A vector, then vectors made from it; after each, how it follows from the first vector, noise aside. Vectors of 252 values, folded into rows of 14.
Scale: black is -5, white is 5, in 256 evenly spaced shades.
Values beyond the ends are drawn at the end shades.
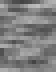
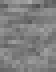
negated, shrunk.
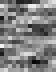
scaled up.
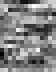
scaled up.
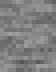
wrapped around, shrunk.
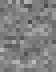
negated, partly zeroed.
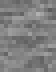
wrapped around, shrunk.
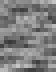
reversed.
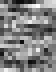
scaled up.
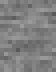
wrapped around, shrunk.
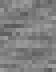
wrapped around, shrunk.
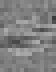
reversed, partly zeroed.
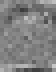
reversed, partly zeroed.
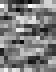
scaled up.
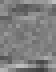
reversed, partly zeroed.
